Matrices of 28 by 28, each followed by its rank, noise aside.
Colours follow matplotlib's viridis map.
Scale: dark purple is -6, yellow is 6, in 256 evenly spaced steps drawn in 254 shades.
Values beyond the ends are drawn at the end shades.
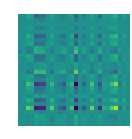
one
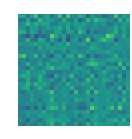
four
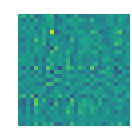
four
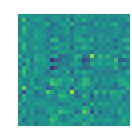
three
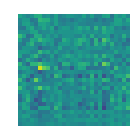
three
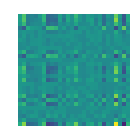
one
